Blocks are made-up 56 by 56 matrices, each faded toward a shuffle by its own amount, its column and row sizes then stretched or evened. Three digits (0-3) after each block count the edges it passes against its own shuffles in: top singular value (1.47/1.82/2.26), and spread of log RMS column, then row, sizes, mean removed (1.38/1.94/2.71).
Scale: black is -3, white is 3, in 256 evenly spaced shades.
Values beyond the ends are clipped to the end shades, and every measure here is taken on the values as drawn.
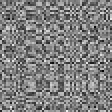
3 0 2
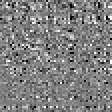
2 1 3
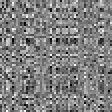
3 3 1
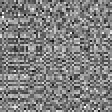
3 0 0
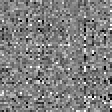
1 2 2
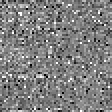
2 0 1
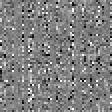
0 3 1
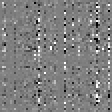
1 3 2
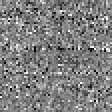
1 1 2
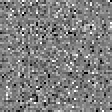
1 1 1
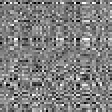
3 1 3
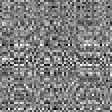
3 0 3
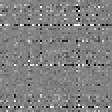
1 2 3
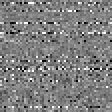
2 0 3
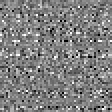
1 0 3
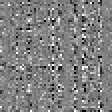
2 3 1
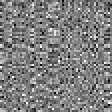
3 2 0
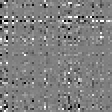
2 3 3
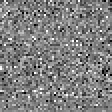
0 0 2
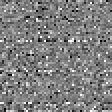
1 0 2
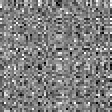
3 2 2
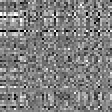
3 2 3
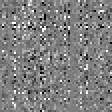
1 3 2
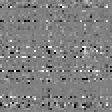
1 2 3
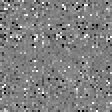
0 1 2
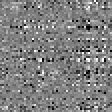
2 2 3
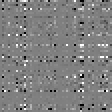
2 3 3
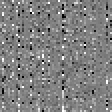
1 3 0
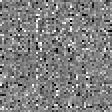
0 2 2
